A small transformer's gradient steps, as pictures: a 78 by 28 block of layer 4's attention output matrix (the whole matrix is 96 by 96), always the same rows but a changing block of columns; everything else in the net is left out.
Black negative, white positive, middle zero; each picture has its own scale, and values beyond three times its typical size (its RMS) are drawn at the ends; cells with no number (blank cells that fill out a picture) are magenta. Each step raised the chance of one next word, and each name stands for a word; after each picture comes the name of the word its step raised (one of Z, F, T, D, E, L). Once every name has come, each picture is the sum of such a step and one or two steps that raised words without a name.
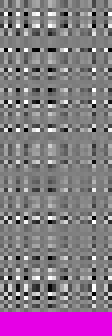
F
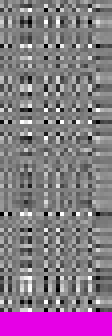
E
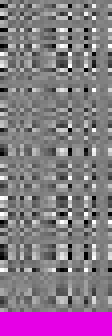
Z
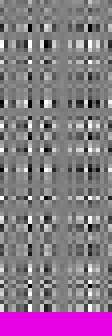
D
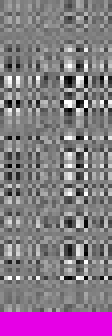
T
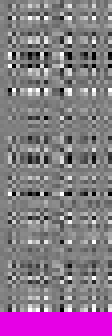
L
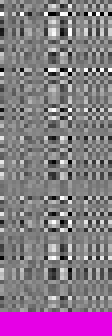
Z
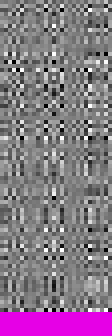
E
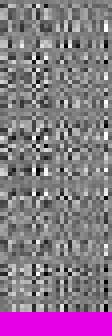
D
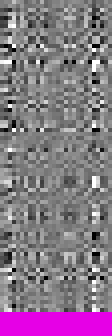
F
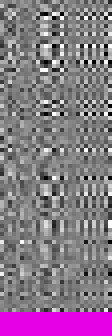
Z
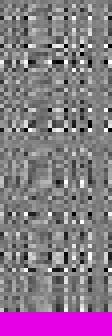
Z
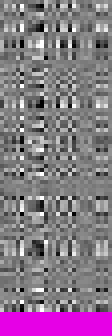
D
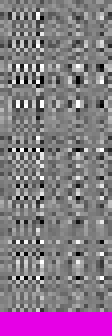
T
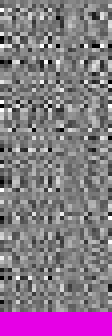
F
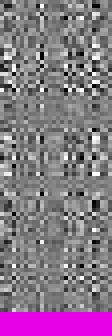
L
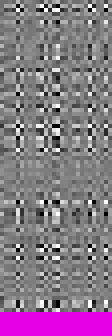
E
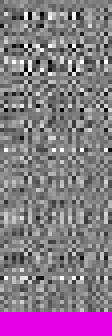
F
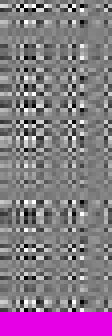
E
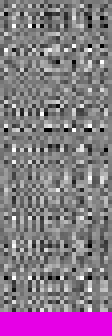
F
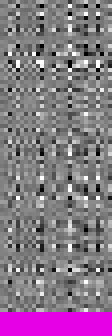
Z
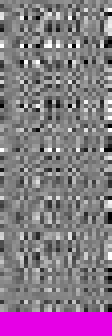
D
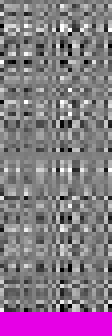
D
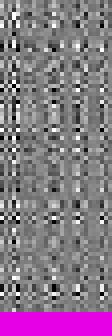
F
